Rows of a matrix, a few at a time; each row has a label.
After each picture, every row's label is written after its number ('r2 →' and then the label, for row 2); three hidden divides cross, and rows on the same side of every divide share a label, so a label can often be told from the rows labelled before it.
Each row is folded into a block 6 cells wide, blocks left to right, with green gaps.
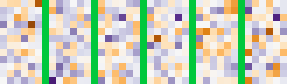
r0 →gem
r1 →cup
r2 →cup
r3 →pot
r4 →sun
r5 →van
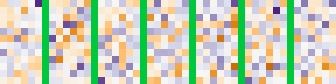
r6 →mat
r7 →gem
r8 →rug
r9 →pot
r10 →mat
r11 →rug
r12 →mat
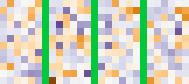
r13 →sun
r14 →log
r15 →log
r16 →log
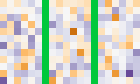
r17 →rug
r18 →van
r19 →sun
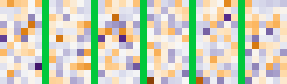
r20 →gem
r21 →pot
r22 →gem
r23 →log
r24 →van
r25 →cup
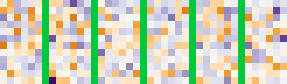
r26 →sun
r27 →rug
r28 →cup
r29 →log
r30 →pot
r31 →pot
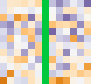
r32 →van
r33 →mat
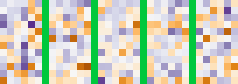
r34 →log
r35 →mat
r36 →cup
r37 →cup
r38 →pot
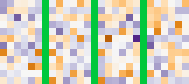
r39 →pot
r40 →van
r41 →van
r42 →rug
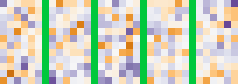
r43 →log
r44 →gem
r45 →sun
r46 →van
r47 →mat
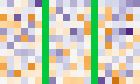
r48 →mat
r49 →cup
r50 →cup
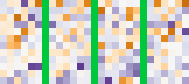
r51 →gem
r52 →gem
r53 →sun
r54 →gem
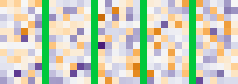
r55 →gem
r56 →sun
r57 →pot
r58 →rug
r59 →rug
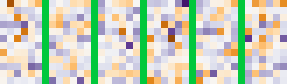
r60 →gem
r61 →rug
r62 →van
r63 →mat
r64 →van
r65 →gem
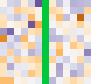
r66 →mat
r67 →cup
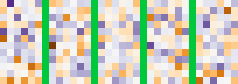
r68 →mat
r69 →sun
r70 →van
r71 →pot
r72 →log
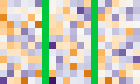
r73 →cup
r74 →rug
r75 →pot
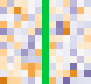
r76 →pot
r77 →log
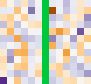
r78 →rug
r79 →sun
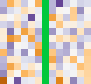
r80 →van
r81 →pot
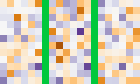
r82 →gem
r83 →sun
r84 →log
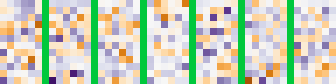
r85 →cup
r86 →cup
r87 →rug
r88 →gem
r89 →pot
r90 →van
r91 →pot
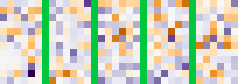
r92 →sun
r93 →log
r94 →gem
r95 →gem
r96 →log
